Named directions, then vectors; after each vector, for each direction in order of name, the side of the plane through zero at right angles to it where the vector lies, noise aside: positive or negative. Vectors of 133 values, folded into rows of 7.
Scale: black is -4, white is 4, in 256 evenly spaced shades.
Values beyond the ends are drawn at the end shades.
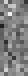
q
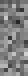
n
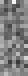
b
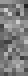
negative, negative, positive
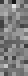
negative, positive, positive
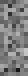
negative, positive, negative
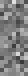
positive, positive, positive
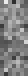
negative, negative, positive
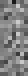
negative, negative, negative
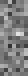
negative, positive, negative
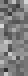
positive, positive, negative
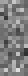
positive, negative, positive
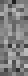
negative, positive, negative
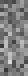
negative, positive, negative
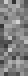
negative, negative, positive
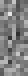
positive, positive, positive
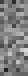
negative, positive, negative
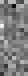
positive, negative, negative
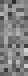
negative, positive, negative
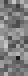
positive, positive, negative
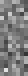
positive, negative, positive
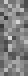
negative, negative, positive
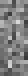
negative, negative, negative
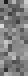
positive, positive, negative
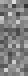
positive, negative, positive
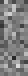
negative, positive, positive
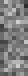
negative, negative, positive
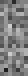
negative, positive, negative
